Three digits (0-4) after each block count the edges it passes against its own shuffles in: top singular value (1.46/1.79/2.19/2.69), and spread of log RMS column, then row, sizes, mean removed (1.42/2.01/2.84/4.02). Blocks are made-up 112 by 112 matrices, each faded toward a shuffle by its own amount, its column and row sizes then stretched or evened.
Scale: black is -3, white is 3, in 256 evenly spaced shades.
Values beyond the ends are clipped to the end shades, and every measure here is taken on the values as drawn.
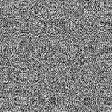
3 0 1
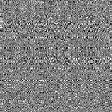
4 0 3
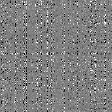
3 4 2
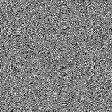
3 0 0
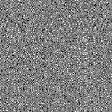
4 1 1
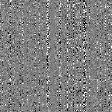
2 4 2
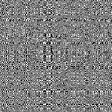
4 3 3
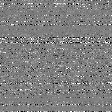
2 0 4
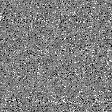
0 0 2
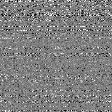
1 0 4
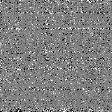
0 2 3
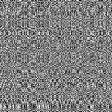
4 1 3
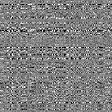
4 2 4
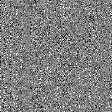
1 3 0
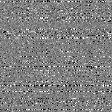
3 1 4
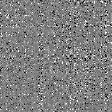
2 3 2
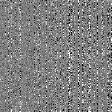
2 4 0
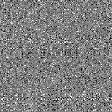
3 1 2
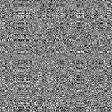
4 0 3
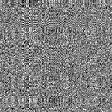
4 2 1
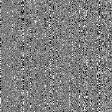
2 4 0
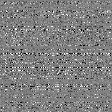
2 1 4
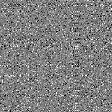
3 1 2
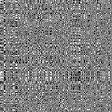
4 3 2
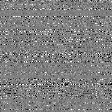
0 1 4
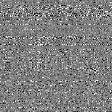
2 0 4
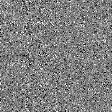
0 2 1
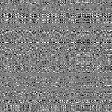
4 0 4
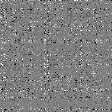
1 3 3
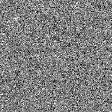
1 1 1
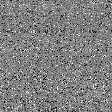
2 0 2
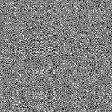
4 0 2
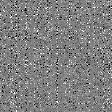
2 3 2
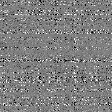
1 2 4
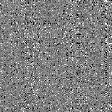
3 2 1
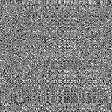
4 0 2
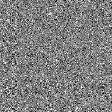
2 2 1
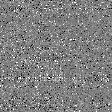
1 1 2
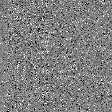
1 2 0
